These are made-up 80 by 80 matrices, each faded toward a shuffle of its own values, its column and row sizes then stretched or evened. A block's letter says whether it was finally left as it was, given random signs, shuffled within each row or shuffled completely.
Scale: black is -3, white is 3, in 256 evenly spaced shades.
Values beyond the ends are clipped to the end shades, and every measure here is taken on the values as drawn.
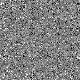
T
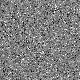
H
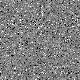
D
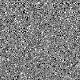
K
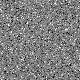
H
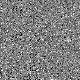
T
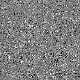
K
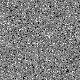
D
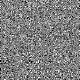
T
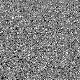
D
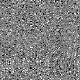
K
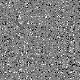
K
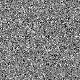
D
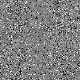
T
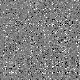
K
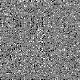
K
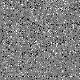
T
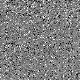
T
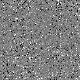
T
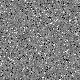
H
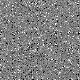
T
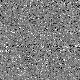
D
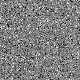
D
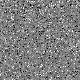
D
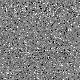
D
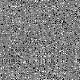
K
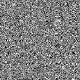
K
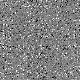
T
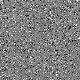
T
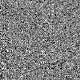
K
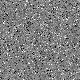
H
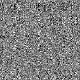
K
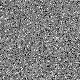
H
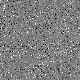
D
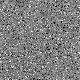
D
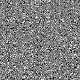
K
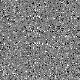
K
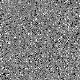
T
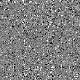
K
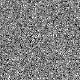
T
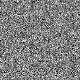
T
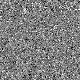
D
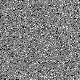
D
